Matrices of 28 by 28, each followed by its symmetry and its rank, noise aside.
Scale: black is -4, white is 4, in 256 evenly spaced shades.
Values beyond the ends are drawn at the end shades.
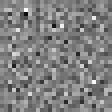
no symmetry, rank seven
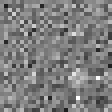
symmetric, rank seven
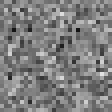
no symmetry, rank seven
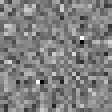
symmetric, rank six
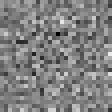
no symmetry, rank seven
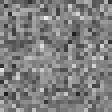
no symmetry, rank eight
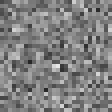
no symmetry, rank eight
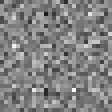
no symmetry, rank six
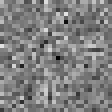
symmetric, rank six
